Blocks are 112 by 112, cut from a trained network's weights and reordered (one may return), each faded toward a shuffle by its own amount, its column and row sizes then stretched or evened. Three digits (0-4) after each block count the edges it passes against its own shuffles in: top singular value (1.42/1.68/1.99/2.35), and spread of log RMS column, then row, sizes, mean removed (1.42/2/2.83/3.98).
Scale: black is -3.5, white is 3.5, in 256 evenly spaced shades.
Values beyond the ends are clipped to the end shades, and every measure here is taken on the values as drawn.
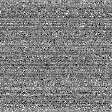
3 1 2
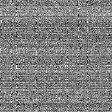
4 3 1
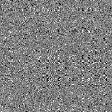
4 2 2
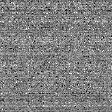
2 2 2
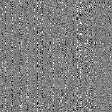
2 4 2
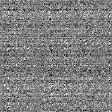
3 3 1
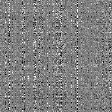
2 4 1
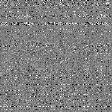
0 2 4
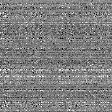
4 2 3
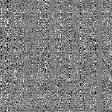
1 4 0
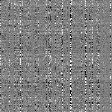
3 4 0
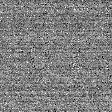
2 1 0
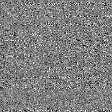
0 1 3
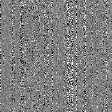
2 4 0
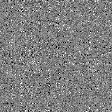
1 2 2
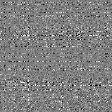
0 2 4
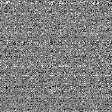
1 3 3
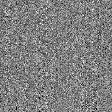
1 2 0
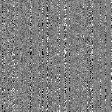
1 4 1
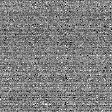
3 2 2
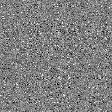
2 1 2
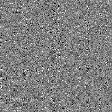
2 2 0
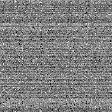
4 2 0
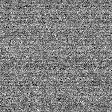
2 0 1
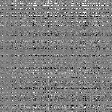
4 3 4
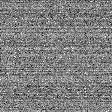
3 0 1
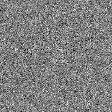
0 1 1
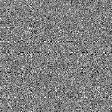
3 2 2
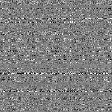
3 1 4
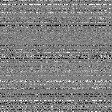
4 1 4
